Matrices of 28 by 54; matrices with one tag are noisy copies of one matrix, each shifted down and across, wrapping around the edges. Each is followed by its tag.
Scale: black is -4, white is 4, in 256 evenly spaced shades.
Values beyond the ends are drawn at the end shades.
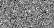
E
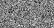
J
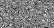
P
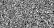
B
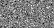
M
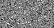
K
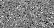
B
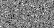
B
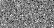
E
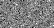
K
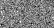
P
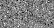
M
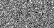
B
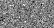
J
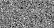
M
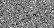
P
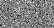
P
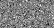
M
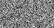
K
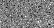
P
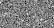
K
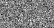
E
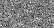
K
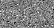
B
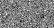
J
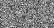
K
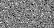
E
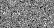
E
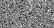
P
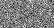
P
